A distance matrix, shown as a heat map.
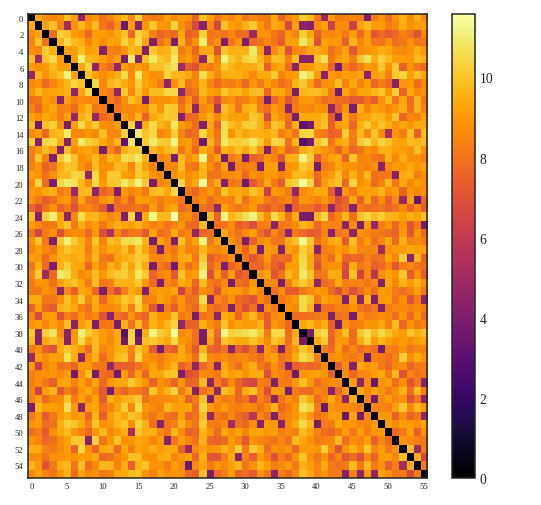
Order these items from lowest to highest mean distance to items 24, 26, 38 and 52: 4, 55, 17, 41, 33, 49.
33, 4, 55, 49, 41, 17
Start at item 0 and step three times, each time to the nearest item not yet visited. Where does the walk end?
7
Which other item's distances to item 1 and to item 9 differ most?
13
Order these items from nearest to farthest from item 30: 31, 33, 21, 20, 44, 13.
20, 44, 31, 33, 21, 13
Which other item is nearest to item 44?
48
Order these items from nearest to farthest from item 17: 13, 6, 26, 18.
18, 26, 6, 13
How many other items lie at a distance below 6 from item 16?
3
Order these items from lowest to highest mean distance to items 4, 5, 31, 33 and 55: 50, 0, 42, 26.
26, 42, 0, 50
